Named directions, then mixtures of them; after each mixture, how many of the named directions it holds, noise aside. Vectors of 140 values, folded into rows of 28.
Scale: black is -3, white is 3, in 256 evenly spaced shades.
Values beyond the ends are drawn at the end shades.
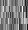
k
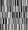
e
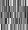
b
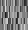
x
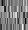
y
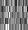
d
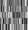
three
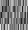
four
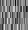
four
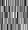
three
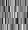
four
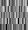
four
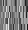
two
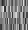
two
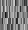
one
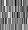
three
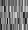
one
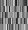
two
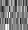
one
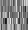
three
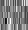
two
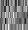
three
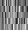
four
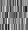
three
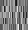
four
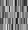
two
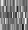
three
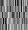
one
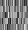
one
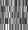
one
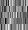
three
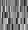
one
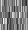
two
